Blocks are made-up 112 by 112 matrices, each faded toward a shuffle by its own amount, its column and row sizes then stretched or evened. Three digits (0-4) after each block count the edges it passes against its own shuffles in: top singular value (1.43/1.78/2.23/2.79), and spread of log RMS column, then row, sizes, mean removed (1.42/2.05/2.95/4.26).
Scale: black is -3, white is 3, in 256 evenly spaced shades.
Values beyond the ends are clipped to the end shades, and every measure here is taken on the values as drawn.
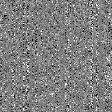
2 3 0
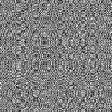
4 0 0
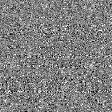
1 0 2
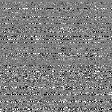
2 1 4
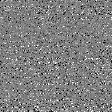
0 0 3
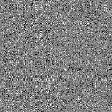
3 2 1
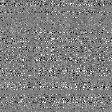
0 1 4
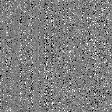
1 3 0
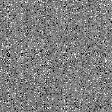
1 2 1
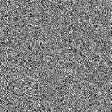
3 2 1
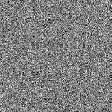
2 1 0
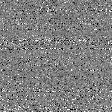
1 0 3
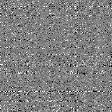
3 2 3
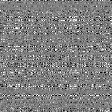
3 0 4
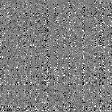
1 3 2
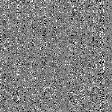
0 3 1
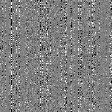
3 4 0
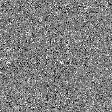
1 1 1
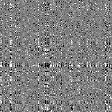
4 3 2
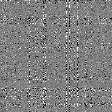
2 3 3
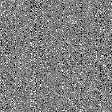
0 3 0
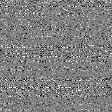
1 0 4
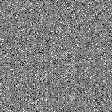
3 0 0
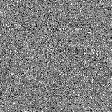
2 0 1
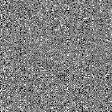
1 3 2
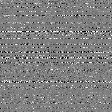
3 0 4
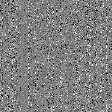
0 3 0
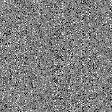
2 2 0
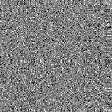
3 1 0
